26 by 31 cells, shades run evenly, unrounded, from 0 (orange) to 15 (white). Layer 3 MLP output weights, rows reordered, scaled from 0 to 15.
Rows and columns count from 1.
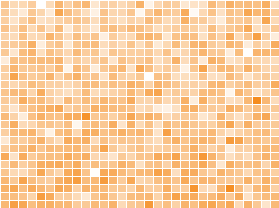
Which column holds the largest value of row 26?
30
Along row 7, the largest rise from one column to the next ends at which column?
28
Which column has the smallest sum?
7
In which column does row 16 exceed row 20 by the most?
9
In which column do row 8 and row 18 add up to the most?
1
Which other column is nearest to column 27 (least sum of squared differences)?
31
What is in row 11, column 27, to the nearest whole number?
8
